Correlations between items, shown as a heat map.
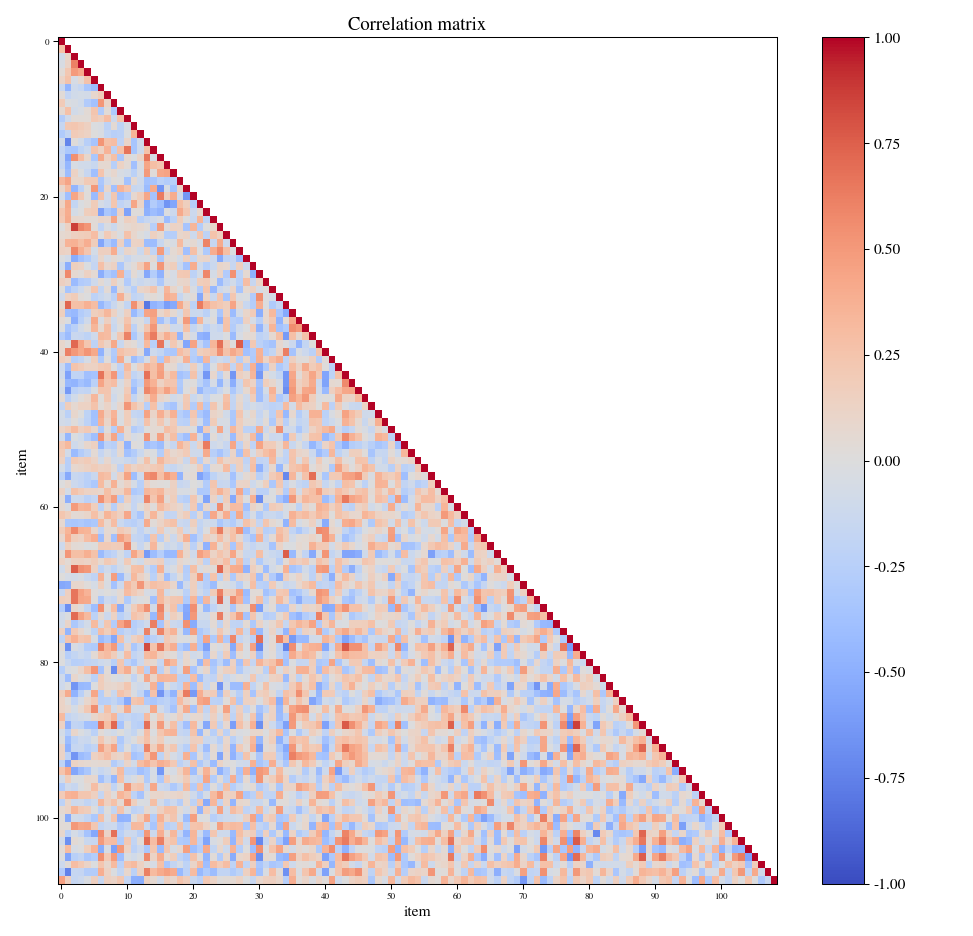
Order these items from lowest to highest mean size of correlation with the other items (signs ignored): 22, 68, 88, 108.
108, 68, 22, 88
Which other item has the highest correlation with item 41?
104
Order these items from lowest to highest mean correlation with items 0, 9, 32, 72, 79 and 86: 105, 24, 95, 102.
102, 105, 95, 24
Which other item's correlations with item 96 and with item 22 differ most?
10
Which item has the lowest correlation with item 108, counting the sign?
70
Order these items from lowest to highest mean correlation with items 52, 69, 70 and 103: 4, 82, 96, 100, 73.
4, 82, 96, 100, 73
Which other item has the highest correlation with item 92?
35
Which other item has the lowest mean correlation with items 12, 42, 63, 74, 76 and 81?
94
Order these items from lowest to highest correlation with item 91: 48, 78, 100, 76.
48, 100, 76, 78
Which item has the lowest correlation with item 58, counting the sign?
85
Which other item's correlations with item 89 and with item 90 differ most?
33
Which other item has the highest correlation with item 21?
34
